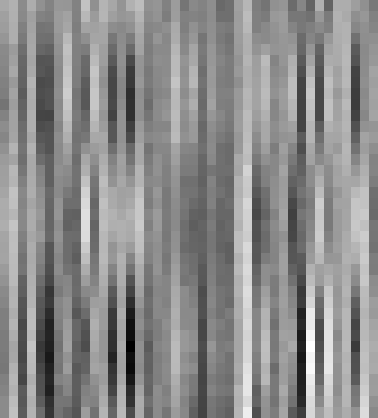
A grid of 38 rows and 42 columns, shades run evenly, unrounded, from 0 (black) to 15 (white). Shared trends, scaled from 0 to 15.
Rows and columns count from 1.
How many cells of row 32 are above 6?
30
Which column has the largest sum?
28
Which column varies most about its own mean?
15
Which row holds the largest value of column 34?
1
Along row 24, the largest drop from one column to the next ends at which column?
29
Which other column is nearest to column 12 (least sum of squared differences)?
16
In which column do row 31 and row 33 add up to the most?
35
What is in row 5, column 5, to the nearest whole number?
6
